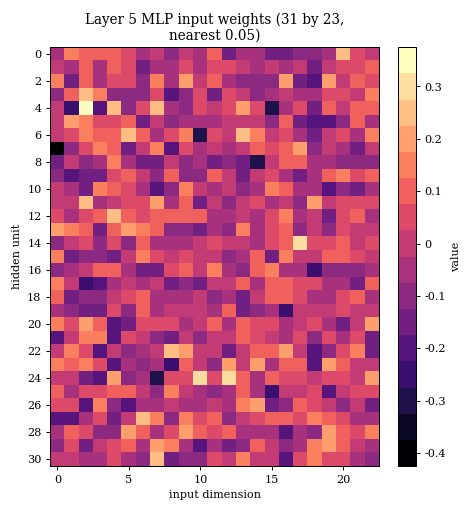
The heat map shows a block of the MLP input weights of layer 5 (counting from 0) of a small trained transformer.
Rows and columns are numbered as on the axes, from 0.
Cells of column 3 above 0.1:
5
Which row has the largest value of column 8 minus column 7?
24
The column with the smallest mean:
18
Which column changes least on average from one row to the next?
21
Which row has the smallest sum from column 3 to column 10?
17
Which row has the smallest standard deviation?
1
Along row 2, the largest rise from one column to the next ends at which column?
19
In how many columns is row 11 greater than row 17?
13
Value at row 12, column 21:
0.1
